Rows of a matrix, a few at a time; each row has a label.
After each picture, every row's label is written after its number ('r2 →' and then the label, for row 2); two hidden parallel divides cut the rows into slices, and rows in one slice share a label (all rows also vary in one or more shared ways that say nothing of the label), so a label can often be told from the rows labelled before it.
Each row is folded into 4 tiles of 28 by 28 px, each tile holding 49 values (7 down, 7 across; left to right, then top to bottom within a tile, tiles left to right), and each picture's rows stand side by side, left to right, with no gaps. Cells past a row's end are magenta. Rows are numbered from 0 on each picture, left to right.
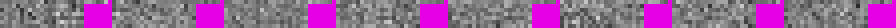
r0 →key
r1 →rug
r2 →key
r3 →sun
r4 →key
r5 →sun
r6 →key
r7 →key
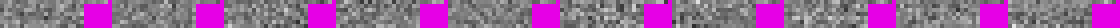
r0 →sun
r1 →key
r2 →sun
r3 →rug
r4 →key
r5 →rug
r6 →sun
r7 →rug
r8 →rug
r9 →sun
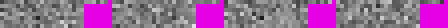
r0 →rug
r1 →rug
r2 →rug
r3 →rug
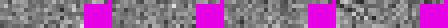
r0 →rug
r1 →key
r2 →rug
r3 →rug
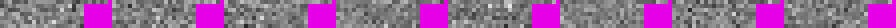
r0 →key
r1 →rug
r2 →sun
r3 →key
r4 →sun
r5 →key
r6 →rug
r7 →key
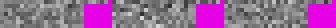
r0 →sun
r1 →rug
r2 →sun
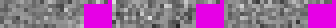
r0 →rug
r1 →sun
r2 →sun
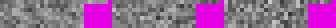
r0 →rug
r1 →sun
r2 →key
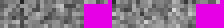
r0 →sun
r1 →rug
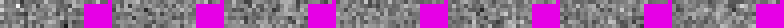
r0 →sun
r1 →key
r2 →key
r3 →rug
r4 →rug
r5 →sun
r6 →rug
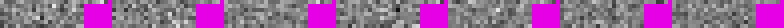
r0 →key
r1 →rug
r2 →sun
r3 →rug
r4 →key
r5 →key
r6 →sun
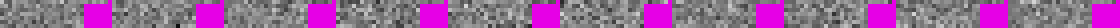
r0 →key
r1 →sun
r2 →rug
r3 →sun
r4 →sun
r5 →rug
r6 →sun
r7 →rug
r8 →rug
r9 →key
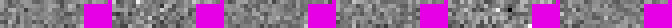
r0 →key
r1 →sun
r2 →key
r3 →sun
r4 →rug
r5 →rug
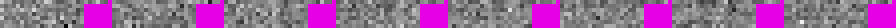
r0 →sun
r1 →sun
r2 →key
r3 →rug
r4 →key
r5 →rug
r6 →rug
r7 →sun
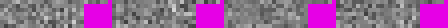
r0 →rug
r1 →sun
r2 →key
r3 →rug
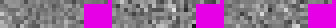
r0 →rug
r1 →sun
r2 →sun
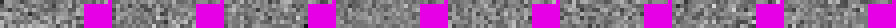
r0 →rug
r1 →rug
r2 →sun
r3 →key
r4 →rug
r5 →key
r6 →sun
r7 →rug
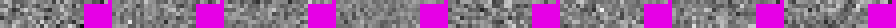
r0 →sun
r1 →sun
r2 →rug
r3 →key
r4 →key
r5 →rug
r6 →rug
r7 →key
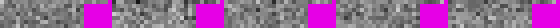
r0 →sun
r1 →rug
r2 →key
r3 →sun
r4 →rug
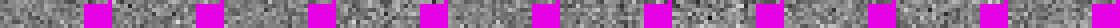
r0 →rug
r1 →key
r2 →key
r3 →sun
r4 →key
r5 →key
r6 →rug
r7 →key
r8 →key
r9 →rug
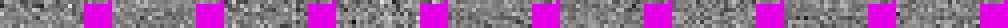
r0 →rug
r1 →sun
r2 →key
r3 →rug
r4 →sun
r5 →key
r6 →rug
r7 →sun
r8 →sun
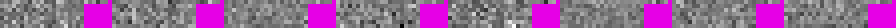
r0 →key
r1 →rug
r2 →key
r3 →sun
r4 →rug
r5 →key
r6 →key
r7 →sun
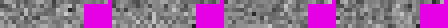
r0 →rug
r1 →key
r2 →key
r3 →key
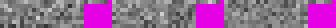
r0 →sun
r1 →sun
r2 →key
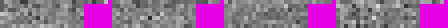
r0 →rug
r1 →rug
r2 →sun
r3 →sun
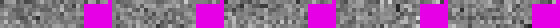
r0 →key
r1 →key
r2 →rug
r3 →rug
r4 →sun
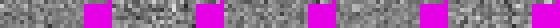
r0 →key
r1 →sun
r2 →rug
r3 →key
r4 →rug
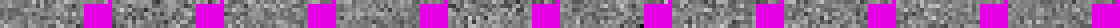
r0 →sun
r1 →key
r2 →sun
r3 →key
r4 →rug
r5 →sun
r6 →rug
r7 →key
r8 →sun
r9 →key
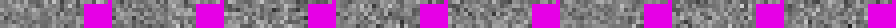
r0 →key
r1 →key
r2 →key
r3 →sun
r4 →key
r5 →key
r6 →rug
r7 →key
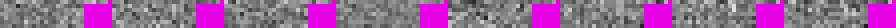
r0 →key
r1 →sun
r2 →key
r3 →key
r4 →rug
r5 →sun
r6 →sun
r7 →sun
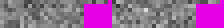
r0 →rug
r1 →key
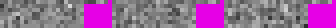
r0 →rug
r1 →rug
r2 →sun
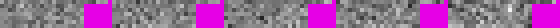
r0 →rug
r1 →rug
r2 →rug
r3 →key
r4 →key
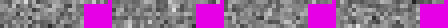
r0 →sun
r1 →sun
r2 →rug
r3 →rug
